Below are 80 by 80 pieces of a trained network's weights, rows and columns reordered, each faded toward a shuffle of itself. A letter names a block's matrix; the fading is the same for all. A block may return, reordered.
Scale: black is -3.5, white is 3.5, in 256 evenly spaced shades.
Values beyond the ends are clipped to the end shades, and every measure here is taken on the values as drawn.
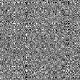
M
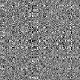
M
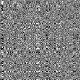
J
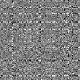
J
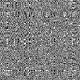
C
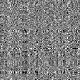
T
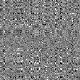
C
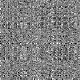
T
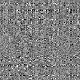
T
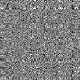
C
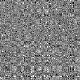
C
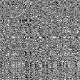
C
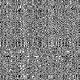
T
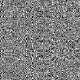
M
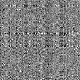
T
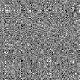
C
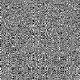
M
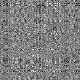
T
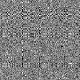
J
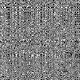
T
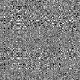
C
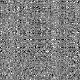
T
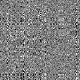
M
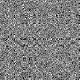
M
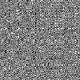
C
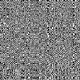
M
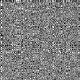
M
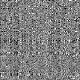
T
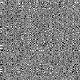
C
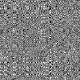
J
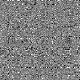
C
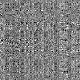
T
